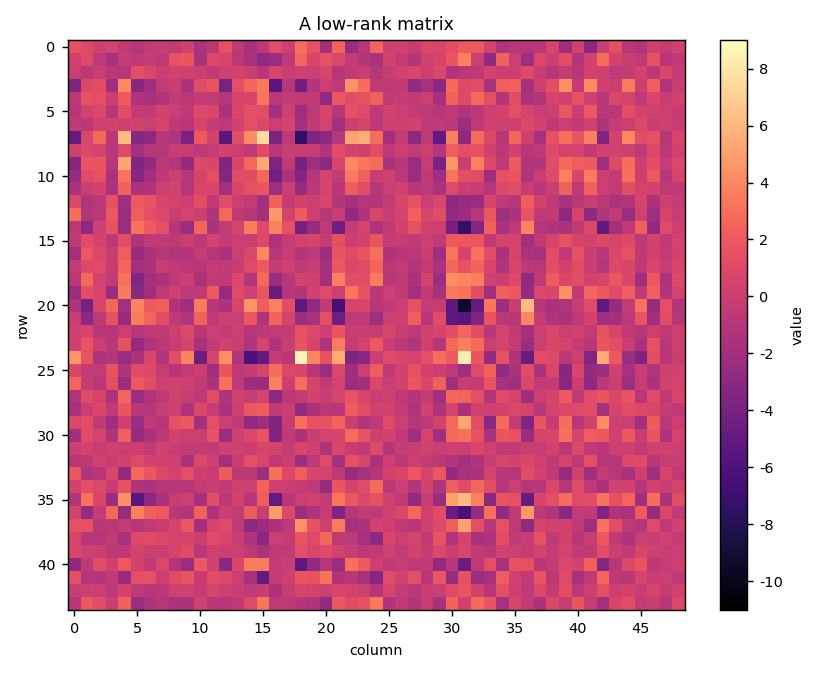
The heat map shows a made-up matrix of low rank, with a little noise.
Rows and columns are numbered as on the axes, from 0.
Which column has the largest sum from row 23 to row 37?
31
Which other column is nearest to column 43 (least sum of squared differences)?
38
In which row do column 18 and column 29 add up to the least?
7
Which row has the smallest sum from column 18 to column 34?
20
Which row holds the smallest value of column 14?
24
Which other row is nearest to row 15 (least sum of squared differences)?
8
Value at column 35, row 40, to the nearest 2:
2
